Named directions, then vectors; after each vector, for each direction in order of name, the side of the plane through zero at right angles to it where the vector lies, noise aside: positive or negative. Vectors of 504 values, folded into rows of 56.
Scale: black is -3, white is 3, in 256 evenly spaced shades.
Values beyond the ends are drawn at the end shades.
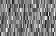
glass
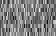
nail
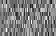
positive, negative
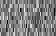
negative, positive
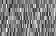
positive, negative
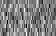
negative, positive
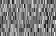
positive, positive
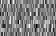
negative, negative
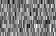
positive, positive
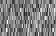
positive, negative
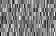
positive, positive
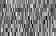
negative, positive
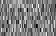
negative, positive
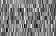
negative, positive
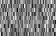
negative, negative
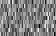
negative, negative
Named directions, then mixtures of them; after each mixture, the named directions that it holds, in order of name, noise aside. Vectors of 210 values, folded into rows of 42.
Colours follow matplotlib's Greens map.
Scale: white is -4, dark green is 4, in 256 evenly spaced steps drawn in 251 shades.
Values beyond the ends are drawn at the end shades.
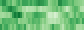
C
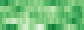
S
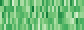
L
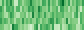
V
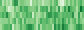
C, V.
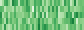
L.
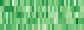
C, L.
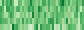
V.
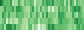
L, S.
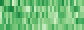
C, L.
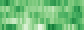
S.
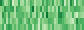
L.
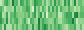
L.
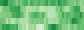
C, S.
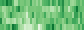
S, V.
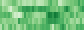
C.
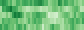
C.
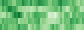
C.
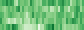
S, V.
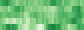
S.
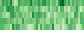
C, V.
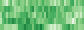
L, S.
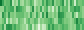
L, S.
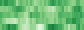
S.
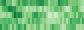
C.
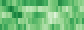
C.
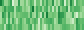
L.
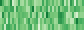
L.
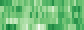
L, S.
